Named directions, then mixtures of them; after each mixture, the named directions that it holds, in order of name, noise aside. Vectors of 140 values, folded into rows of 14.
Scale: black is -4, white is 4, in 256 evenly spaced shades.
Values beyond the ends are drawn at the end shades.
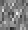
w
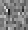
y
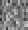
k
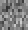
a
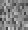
k, y.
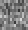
a, y.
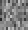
a, k.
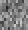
a.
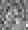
a, k.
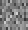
k, w.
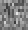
a, w, y.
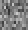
a, w, y.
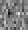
w, y.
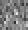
a, k, w.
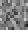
k.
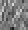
k, w.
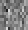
a, y.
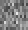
a, k, w.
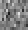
k, w, y.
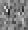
y.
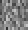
k.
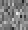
a, w.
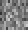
k.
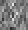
w.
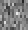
a, w, y.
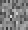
a, k, w.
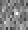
k, w.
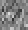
a, k, w.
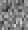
a.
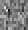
y.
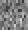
a.
